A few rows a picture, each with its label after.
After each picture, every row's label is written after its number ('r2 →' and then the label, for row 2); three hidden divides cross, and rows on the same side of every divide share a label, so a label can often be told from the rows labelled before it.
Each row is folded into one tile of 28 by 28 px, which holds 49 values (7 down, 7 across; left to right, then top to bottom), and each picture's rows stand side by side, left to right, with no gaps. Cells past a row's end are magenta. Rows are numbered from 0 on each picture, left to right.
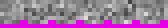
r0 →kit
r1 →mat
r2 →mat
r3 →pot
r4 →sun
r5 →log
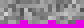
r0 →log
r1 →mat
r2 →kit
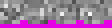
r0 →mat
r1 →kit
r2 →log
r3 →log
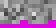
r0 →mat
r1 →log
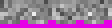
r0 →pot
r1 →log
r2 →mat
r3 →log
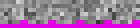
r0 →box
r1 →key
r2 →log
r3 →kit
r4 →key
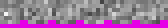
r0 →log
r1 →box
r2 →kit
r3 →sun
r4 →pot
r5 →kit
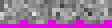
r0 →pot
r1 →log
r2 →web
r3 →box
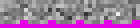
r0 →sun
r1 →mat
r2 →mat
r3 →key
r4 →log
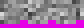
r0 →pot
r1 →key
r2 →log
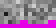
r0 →box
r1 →mat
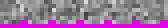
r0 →kit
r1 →sun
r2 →sun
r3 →key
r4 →key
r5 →log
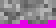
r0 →mat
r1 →kit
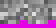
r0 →pot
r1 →log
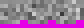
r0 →mat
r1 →web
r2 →box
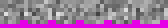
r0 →log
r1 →box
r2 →pot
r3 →sun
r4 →kit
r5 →sun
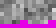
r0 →kit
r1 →sun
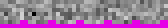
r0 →box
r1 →box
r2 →mat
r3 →sun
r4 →web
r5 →pot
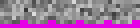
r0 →kit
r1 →web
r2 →kit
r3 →mat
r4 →key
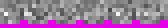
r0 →log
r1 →mat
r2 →mat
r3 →kit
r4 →log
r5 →web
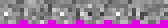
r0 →log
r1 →sun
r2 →log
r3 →mat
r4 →log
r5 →key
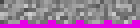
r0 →pot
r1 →pot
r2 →pot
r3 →log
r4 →mat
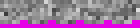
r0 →mat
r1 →kit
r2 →kit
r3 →mat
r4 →sun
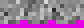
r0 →box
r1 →kit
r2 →web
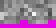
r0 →pot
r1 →log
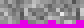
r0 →log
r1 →mat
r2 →log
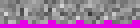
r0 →log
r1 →sun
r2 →mat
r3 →mat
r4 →pot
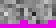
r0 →log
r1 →box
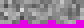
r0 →web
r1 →web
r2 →sun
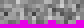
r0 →box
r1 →box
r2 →mat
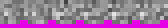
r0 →log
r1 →log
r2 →pot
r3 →pot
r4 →pot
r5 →pot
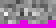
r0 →log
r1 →web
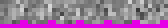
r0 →kit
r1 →kit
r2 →box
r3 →log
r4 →kit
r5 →key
